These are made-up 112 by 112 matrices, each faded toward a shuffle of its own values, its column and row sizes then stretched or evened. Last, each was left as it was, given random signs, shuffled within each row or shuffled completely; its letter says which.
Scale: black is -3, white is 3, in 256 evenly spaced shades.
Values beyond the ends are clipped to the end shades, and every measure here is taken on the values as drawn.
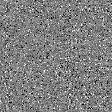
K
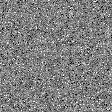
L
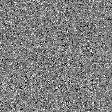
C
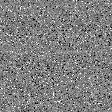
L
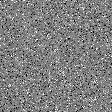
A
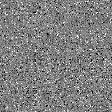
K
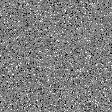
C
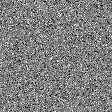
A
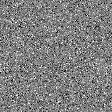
L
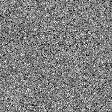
L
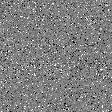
L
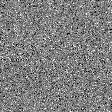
L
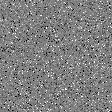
A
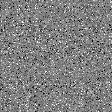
C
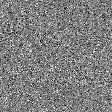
L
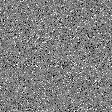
L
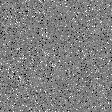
A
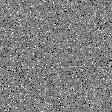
A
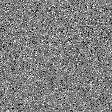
L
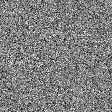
L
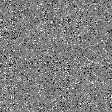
C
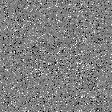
K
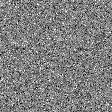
A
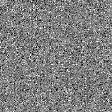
K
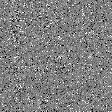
C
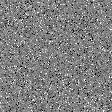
A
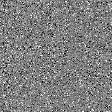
C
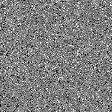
K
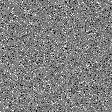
A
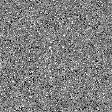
C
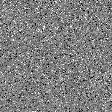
L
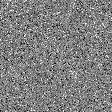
A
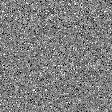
L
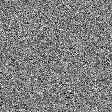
L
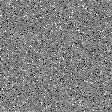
A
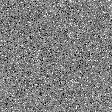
A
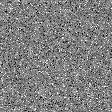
A
